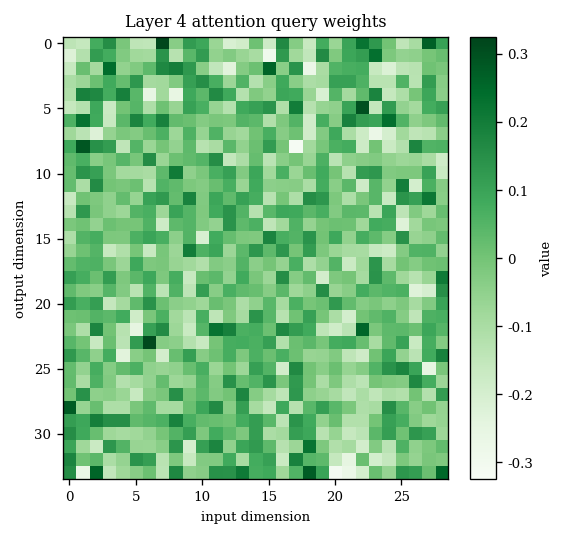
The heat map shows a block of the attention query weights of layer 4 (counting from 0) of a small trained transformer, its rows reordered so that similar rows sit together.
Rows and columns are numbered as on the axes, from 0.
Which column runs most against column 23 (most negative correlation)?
15
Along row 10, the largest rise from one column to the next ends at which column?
22
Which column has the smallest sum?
21
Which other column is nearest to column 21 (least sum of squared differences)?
20
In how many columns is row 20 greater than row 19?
15
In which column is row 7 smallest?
23
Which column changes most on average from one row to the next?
1
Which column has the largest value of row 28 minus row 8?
24
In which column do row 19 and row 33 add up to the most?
28
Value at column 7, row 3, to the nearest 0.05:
-0.1
